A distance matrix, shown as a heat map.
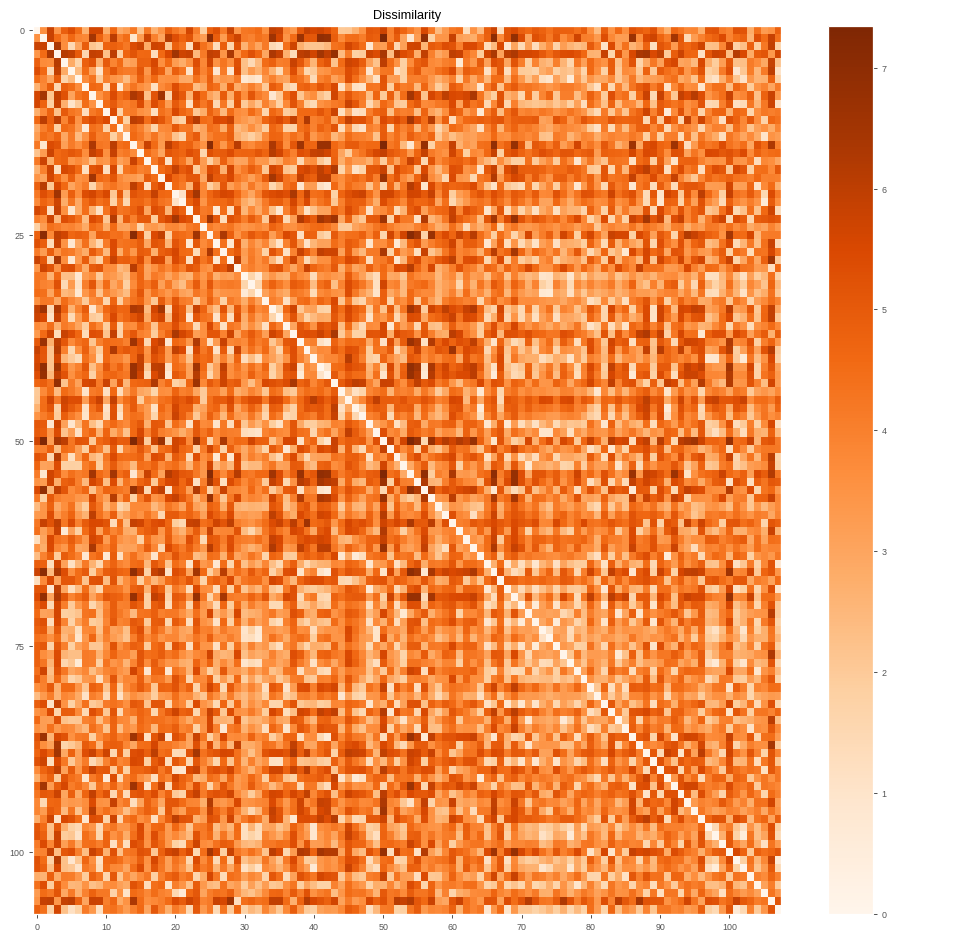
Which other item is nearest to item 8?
34
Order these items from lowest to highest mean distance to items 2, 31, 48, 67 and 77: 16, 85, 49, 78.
49, 78, 16, 85
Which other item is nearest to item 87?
71
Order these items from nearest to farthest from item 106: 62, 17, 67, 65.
67, 17, 62, 65
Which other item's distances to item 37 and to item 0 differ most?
62
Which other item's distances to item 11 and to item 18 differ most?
60
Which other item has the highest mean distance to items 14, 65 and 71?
106
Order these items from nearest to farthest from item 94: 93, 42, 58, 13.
58, 13, 93, 42
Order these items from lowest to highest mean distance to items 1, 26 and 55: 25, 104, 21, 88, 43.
104, 21, 43, 88, 25
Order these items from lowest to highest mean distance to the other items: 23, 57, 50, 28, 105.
105, 28, 57, 23, 50
